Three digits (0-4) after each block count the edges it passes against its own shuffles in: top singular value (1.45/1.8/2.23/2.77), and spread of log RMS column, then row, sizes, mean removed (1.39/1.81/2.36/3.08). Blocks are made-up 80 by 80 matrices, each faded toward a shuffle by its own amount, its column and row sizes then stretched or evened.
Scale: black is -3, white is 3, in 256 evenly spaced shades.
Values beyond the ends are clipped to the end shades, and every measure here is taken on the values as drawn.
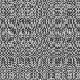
4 1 2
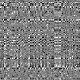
4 2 4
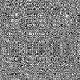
3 0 2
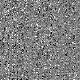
1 3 0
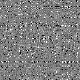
2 2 3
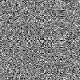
3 1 1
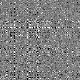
3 3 3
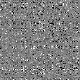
2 3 2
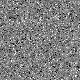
0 0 0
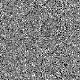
1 2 1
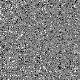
1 2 1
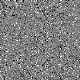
0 2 1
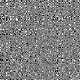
3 3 3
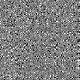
3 1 2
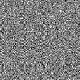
3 1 1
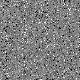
0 2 0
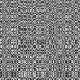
4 4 3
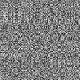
3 1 2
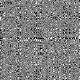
2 4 3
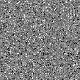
1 1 0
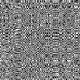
4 1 3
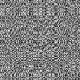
4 1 3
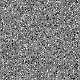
1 2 0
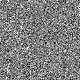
0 1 0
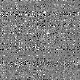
0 3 4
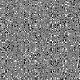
3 2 1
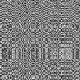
4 3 0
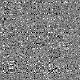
2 2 3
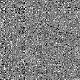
2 2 1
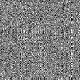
3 2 0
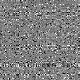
3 1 3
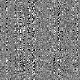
2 4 2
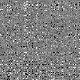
2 3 3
